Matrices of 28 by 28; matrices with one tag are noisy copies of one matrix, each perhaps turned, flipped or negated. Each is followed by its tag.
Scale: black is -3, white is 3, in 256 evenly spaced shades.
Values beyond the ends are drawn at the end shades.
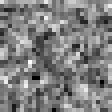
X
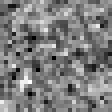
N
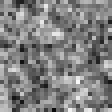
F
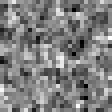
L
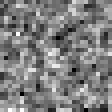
L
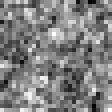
F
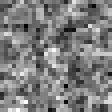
L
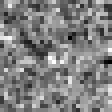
L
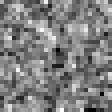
L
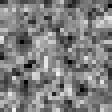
X
